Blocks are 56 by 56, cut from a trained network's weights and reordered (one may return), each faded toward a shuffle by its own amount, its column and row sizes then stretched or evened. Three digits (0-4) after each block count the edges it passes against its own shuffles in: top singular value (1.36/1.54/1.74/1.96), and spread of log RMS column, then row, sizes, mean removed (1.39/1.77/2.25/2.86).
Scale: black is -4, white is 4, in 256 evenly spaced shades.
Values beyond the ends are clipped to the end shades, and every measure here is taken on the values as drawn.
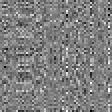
3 4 1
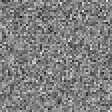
0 0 0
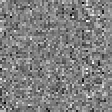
1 3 0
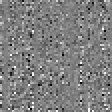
0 4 1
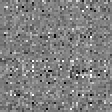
0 2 3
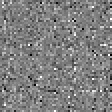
0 3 2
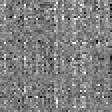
3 2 3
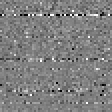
3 0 3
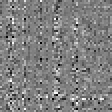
2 4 2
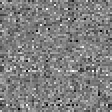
0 1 3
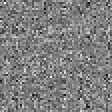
2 3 1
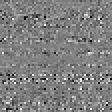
1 1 4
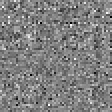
0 1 2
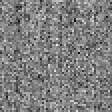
1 0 0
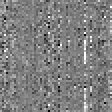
2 4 0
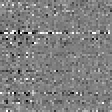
2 1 3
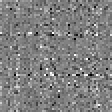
1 3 3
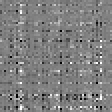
4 3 4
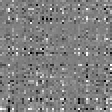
2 4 4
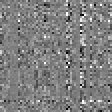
3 4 2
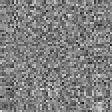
4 1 0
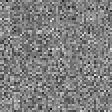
3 1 1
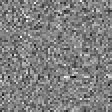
3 1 1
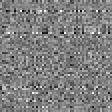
4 0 4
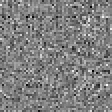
1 1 2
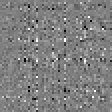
0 3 2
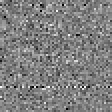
1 0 2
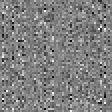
0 4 0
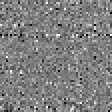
2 2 3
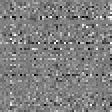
1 3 4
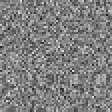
3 0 0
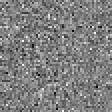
1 1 0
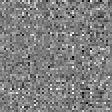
3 2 3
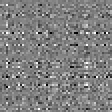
4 2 4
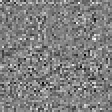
1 2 3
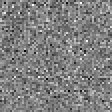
1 0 2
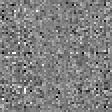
1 3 2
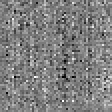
3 3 2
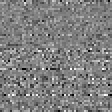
1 0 4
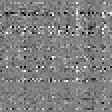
1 2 4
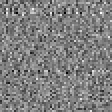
3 0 2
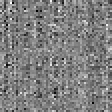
3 2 2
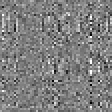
4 3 2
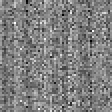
3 2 0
